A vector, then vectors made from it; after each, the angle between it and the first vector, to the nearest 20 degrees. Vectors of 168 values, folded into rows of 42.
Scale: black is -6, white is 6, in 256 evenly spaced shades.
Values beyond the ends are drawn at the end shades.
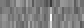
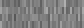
80 degrees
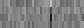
160 degrees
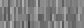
100 degrees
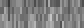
60 degrees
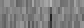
160 degrees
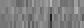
160 degrees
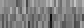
140 degrees
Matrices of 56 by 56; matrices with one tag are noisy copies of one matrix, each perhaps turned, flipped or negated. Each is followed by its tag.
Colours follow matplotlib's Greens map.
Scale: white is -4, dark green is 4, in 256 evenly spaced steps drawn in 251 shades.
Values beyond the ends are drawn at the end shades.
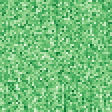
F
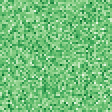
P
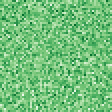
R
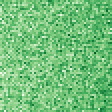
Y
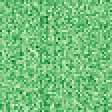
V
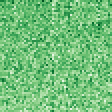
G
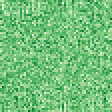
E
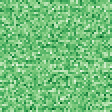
V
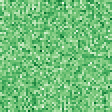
E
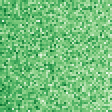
Y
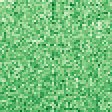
G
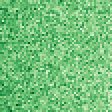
Y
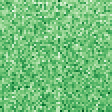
G
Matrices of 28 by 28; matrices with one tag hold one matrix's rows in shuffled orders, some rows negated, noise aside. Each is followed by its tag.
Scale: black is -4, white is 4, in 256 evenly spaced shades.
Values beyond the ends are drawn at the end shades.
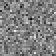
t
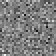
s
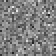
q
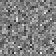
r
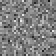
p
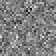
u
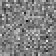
s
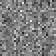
p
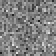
q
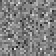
r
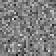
r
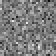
q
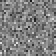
u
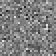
s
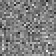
s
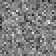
q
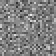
t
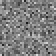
s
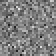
r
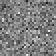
s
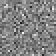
p
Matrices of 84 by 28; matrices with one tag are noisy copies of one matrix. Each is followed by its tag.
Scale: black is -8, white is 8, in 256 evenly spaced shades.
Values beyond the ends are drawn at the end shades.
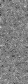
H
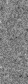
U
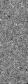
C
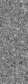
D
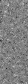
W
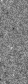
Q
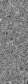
C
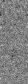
H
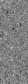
Q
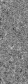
Q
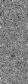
H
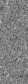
U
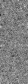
H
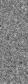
D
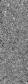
W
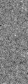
D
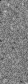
W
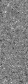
W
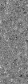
U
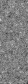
C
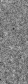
Q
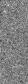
W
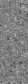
D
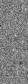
D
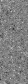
Q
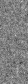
D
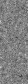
U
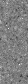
U
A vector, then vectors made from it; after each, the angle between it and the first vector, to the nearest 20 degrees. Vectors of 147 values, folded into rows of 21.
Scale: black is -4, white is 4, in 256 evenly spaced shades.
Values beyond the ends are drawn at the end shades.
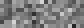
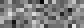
160 degrees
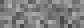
120 degrees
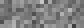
20 degrees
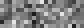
20 degrees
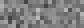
80 degrees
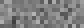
140 degrees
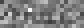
100 degrees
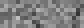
60 degrees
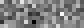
60 degrees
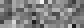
20 degrees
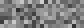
40 degrees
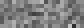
40 degrees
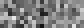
100 degrees
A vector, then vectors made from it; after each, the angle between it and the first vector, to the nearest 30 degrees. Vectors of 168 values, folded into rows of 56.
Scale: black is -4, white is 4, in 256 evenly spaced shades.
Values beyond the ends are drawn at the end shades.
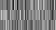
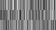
150 degrees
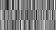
60 degrees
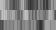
90 degrees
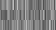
150 degrees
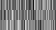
90 degrees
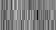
120 degrees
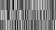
30 degrees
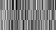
60 degrees
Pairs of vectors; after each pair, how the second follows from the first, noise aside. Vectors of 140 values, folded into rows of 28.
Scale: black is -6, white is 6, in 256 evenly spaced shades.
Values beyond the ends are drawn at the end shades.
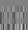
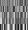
negated, scaled up.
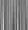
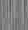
reversed, negated, shrunk.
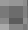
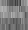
wrapped around.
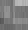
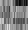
negated, scaled up.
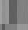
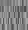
shuffled.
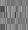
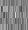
sign-scrambled.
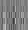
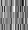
wrapped around, scaled up.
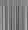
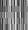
wrapped around, scaled up.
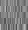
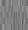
reversed, negated, shrunk.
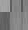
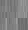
reversed, negated, shrunk.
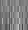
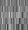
sign-scrambled.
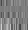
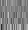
sign-scrambled.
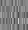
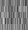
shuffled.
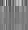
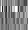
wrapped around, scaled up.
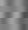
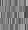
sign-scrambled.
